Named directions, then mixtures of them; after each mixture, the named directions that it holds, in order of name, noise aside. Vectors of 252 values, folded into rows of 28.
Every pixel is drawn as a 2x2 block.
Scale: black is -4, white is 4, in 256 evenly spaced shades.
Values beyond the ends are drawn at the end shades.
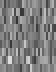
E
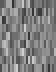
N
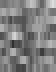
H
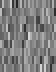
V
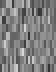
N.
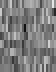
H, V.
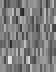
E.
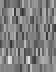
E.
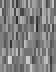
E, V.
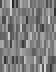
N, V.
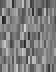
N.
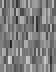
E, V.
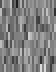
V.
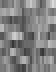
H.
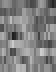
H.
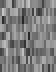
H, N.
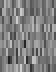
E, N.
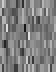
N, V.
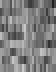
H, V.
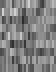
H, N.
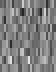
E, N.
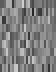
N.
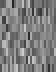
N.
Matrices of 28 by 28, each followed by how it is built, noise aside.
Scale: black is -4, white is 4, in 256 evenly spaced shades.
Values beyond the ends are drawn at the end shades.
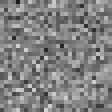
blocks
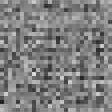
blocks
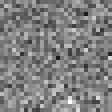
noise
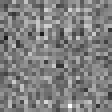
blocks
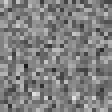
blocks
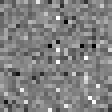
sparse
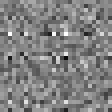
low rank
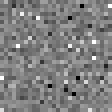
sparse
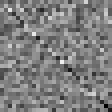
diagonal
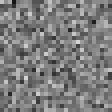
noise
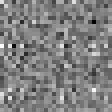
low rank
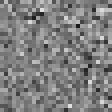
upper triangular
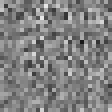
low rank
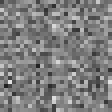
blocks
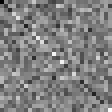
diagonal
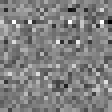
uneven rows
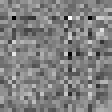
low rank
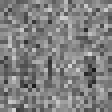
blocks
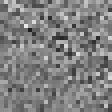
upper triangular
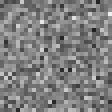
noise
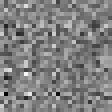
low rank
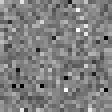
sparse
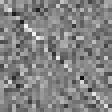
diagonal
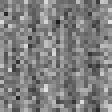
blocks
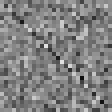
diagonal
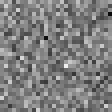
noise
